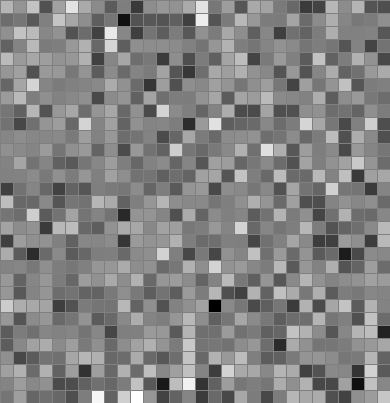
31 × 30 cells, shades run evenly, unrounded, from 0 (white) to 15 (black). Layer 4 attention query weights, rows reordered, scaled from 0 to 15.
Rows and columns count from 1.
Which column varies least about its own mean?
4
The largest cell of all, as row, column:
24, 17
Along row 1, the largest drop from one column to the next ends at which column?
26
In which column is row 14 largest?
28
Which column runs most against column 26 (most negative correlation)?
11
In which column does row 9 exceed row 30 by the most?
15
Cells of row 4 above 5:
26
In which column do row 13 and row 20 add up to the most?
3
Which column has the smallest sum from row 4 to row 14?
9
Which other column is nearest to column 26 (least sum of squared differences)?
16
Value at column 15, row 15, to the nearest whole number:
6
